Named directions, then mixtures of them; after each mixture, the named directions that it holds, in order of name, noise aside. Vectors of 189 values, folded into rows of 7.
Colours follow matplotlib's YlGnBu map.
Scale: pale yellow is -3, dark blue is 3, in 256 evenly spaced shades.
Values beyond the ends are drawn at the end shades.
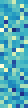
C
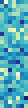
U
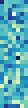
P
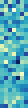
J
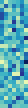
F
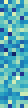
C, J, U.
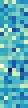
C, F, U.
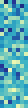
C, U.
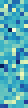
C, F, J.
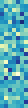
F, J, U.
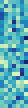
F.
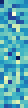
P.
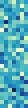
C, F.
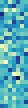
F, J.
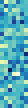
F, J, U.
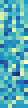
F.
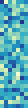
C, P, U.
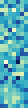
J.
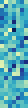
C, F.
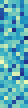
F.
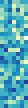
F, U.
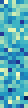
U.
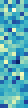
J.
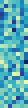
F.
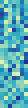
F.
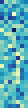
C, F, P.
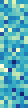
C, U.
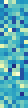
C, F, U.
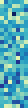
P.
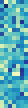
C, F, U.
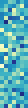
C, J, P.
